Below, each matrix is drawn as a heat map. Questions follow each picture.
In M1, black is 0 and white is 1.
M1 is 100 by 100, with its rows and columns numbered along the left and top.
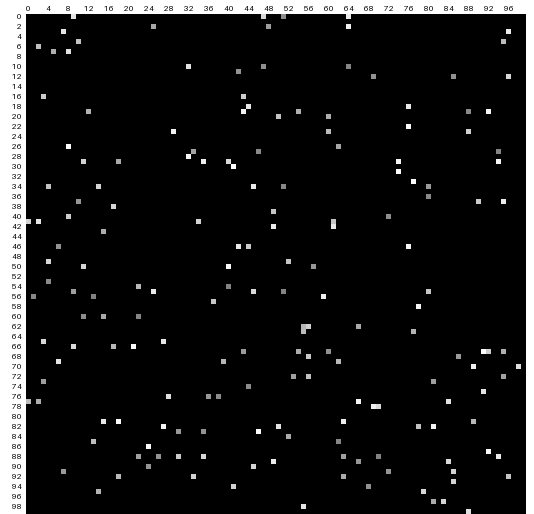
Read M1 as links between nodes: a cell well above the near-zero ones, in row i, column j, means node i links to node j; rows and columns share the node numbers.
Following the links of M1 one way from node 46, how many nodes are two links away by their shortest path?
6
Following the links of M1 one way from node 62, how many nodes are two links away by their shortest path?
10
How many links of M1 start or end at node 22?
4
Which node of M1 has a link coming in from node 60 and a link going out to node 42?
node 11
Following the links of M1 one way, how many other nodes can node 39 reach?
3
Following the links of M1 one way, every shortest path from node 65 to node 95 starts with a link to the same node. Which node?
node 3
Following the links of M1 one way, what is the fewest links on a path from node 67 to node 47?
5
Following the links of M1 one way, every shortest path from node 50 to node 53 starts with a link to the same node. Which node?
node 40
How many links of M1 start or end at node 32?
2
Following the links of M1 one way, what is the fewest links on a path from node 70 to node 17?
3
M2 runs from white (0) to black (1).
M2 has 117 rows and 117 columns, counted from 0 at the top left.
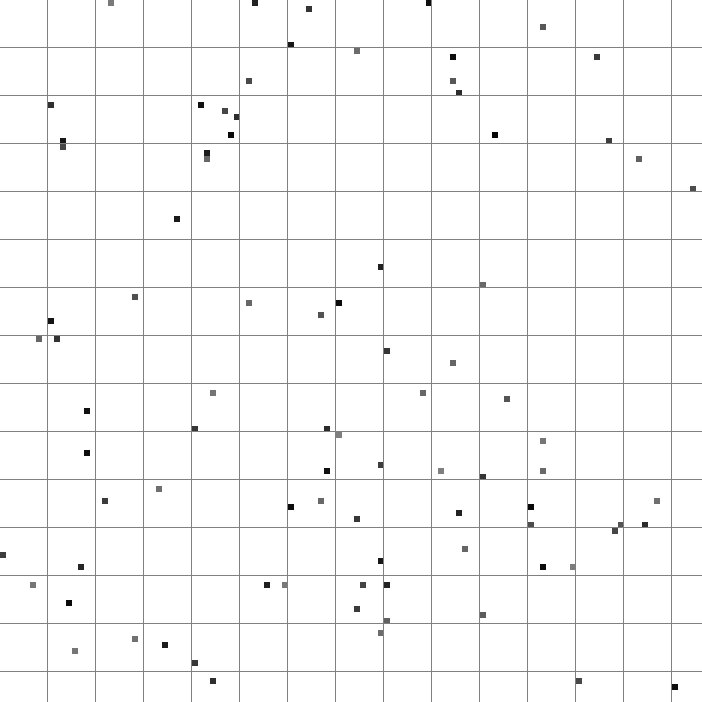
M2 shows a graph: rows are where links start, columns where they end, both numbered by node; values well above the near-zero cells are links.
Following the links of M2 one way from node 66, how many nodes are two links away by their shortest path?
2
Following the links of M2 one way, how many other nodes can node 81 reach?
6
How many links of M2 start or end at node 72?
1
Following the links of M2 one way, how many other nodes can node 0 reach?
6
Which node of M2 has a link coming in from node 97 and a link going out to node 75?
node 60
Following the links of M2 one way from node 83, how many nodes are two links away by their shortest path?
2
